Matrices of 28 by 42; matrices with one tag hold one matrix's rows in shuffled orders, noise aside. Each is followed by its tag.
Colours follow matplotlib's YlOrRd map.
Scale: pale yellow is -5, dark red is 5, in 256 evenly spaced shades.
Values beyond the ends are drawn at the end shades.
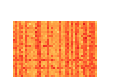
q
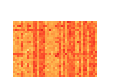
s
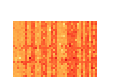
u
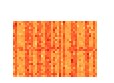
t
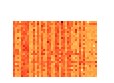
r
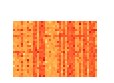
s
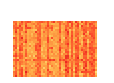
q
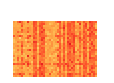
s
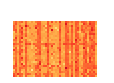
q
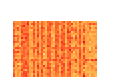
r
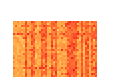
u
